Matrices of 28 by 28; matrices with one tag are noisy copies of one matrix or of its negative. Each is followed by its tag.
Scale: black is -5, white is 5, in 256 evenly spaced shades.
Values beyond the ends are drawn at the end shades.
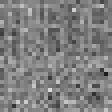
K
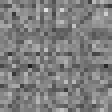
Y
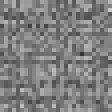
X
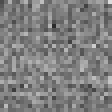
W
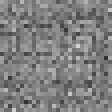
X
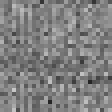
W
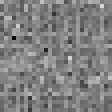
W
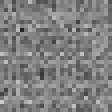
X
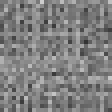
W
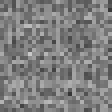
X
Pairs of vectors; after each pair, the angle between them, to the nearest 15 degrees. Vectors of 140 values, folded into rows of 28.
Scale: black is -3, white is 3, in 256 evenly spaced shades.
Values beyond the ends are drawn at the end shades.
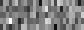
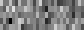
150 degrees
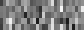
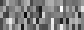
30 degrees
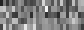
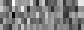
90 degrees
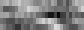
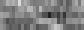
30 degrees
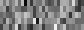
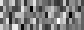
75 degrees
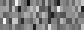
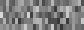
75 degrees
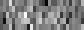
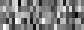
75 degrees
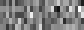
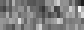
45 degrees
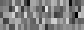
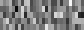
150 degrees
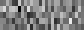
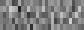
30 degrees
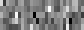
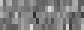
30 degrees
